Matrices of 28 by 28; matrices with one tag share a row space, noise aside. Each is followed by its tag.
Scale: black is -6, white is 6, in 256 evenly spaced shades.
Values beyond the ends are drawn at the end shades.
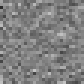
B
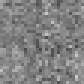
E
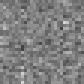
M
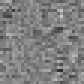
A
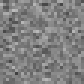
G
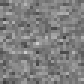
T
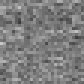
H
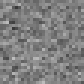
G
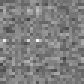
T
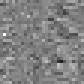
A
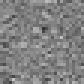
G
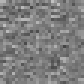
T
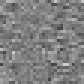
A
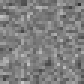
M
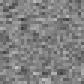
G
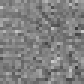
E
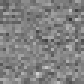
E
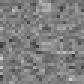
B
